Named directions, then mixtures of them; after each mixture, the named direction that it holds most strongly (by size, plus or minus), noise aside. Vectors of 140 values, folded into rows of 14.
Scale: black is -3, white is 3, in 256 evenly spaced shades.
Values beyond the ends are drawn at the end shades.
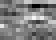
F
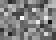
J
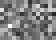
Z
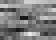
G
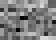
G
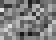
Z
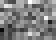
G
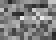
J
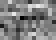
F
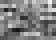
G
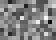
J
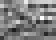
G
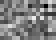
Z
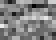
F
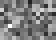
Z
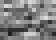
G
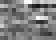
F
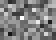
J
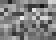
J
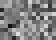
Z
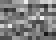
F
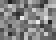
J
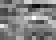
F
